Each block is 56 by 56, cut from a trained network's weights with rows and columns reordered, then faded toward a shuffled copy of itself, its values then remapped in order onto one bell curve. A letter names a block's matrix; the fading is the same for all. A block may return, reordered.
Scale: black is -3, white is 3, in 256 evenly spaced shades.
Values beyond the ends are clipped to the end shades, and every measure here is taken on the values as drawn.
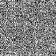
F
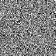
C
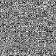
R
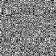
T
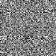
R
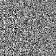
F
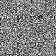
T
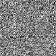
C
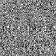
C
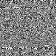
R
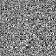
R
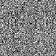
T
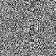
T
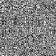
T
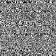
R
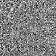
C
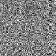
T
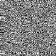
R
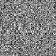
T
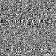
R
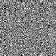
T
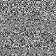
R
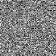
C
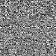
R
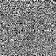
R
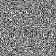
T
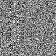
F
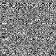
R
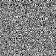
C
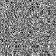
T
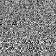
R
